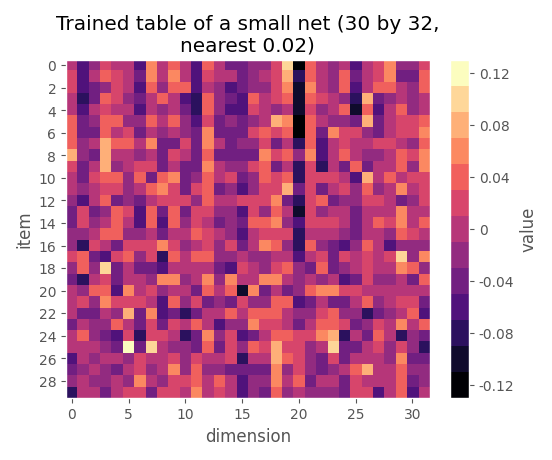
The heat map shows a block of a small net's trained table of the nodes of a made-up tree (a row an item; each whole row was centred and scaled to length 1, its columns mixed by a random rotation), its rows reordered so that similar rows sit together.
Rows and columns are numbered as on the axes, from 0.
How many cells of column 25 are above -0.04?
17
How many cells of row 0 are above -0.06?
27
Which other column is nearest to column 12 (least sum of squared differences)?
21
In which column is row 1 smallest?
20
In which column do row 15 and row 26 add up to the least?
15
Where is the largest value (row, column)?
25, 5
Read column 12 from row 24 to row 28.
0.06 0.04 0 -0.02 0
